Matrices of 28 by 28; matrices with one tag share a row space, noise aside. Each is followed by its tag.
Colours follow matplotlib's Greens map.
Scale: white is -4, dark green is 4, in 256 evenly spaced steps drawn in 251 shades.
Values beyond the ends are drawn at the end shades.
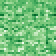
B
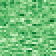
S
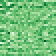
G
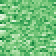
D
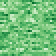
S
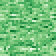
S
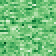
S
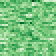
S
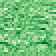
B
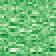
S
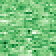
S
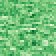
S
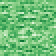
S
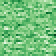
B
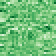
G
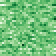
D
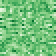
D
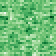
S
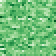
D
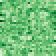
D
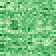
G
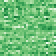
B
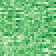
B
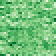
G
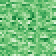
D
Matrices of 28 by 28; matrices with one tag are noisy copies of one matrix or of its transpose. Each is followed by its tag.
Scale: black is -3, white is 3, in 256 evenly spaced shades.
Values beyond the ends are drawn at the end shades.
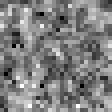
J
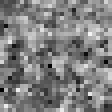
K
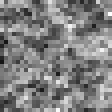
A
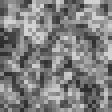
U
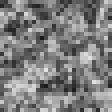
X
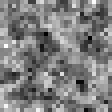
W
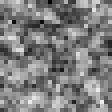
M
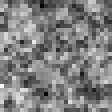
U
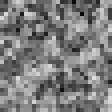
X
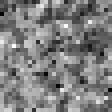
K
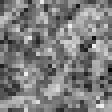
X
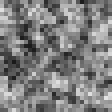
M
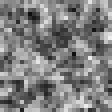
W
